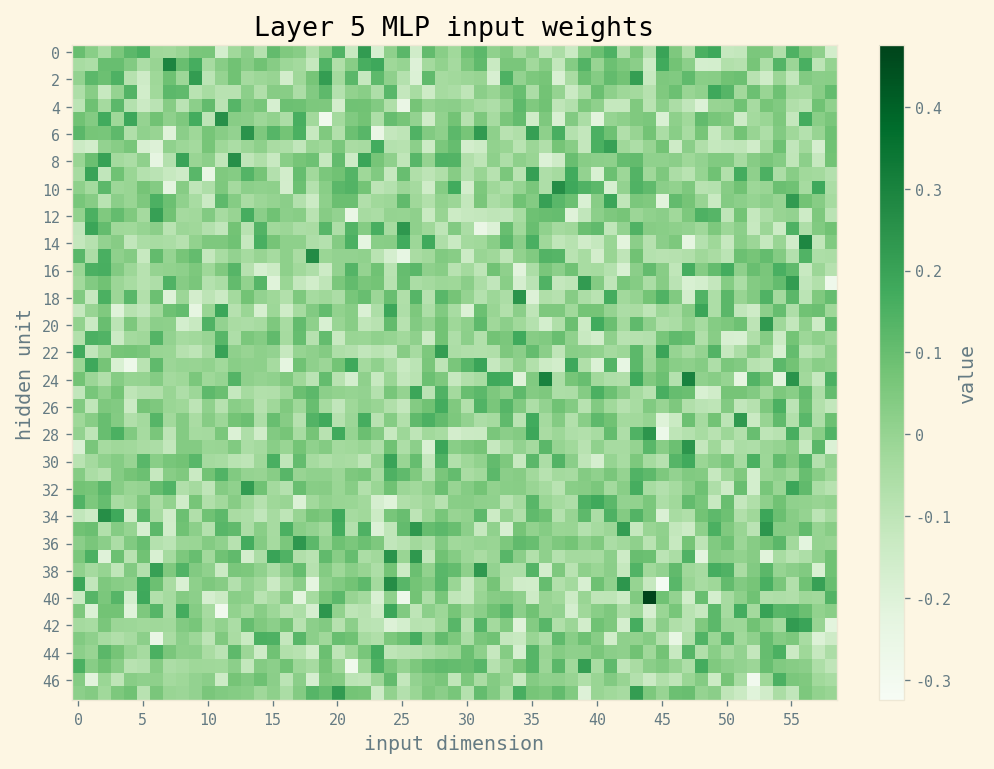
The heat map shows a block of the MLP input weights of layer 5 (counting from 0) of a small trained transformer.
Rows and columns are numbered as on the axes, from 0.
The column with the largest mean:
43
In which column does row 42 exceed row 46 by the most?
52
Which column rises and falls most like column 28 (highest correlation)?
26
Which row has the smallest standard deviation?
31
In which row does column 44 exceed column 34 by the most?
40
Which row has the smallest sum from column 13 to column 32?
33
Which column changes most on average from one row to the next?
1
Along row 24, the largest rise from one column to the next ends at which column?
55
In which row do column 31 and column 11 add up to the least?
13
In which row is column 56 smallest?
36
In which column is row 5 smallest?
19
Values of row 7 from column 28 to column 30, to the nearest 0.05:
0.05 0.1 -0.15
